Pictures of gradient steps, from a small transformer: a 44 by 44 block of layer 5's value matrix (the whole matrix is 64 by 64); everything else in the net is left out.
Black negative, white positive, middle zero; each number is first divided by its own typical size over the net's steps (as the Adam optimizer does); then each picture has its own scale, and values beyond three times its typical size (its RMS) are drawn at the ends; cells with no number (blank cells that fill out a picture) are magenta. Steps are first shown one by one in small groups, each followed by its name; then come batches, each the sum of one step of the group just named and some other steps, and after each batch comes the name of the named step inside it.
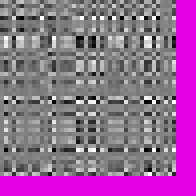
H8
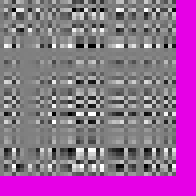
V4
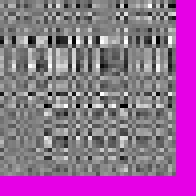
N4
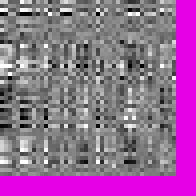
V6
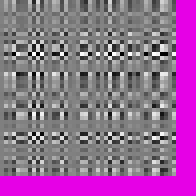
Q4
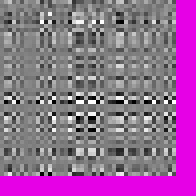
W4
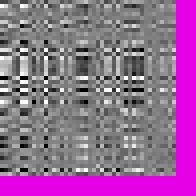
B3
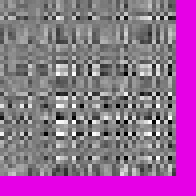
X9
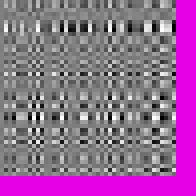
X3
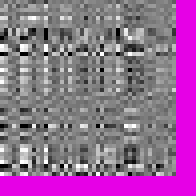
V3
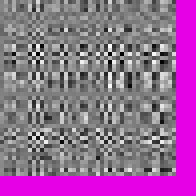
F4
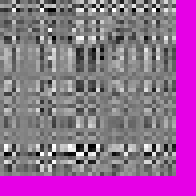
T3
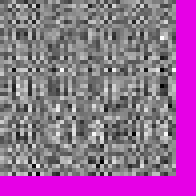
X9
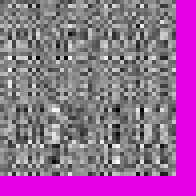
X3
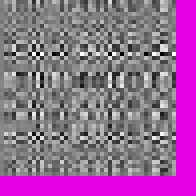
Q4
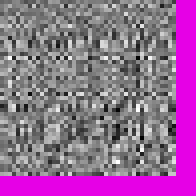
N4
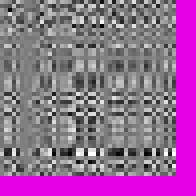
V4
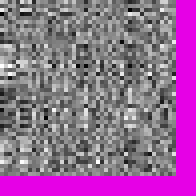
V6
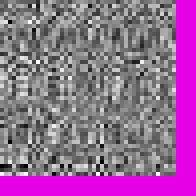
V3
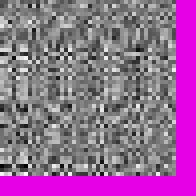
V3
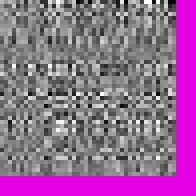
N4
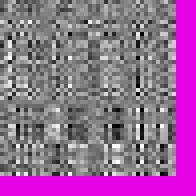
T3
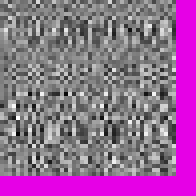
X3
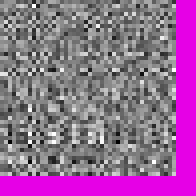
Q4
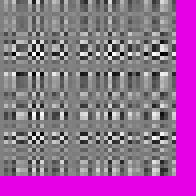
Q4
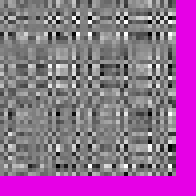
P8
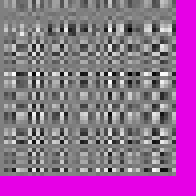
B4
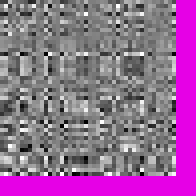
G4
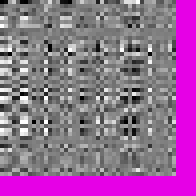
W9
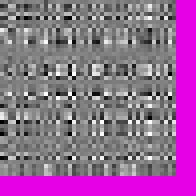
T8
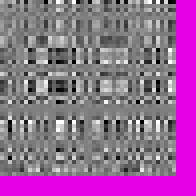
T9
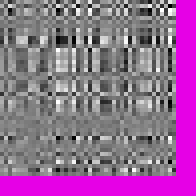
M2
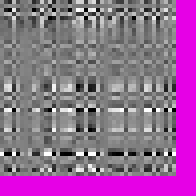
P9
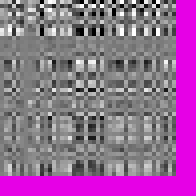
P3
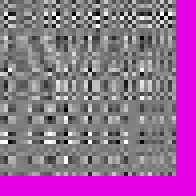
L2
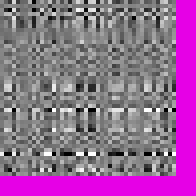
P9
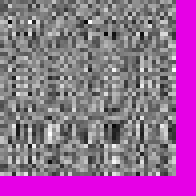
L2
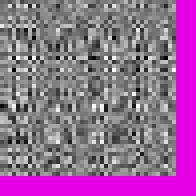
W9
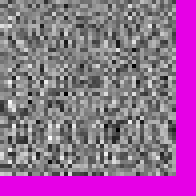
T9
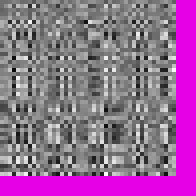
G4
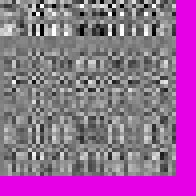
P3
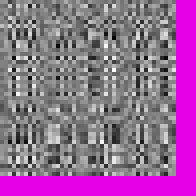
L2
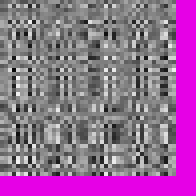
W9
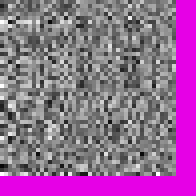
B4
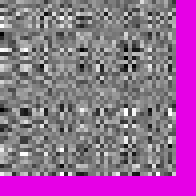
P8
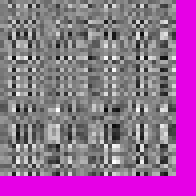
M2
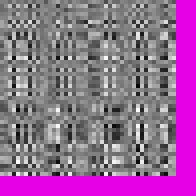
T9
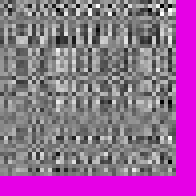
M2
